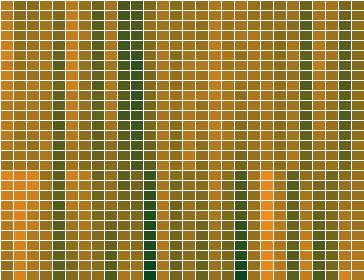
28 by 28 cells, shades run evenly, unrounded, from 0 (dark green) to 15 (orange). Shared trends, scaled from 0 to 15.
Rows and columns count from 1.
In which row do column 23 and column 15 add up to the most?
16
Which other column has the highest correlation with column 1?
6
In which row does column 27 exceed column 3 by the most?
28
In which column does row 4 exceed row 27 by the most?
19
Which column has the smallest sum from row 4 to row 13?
11
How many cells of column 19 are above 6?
17
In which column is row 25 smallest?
12
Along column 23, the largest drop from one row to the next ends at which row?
18
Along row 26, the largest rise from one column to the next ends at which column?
13
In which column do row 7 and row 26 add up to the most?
21
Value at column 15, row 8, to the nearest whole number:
10
